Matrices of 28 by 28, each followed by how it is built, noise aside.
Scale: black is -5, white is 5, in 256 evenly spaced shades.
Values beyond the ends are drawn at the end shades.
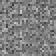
repeating rows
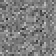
repeating rows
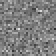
uneven rows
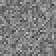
Hankel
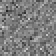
Hankel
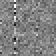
uneven columns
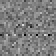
uneven rows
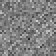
Hankel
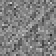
Hankel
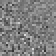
lower triangular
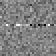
uneven rows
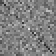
diagonal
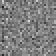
uneven columns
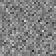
Hankel
